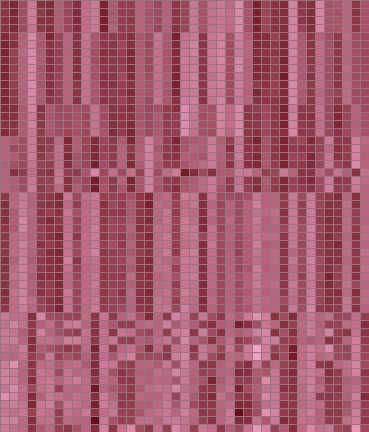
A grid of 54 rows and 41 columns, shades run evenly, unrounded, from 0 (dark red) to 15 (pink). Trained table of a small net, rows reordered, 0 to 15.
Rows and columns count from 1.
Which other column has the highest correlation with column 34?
5
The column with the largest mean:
21
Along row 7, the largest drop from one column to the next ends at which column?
23
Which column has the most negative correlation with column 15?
25
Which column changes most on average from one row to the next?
20
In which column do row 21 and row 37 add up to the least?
32
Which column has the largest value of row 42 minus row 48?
37
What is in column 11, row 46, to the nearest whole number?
3
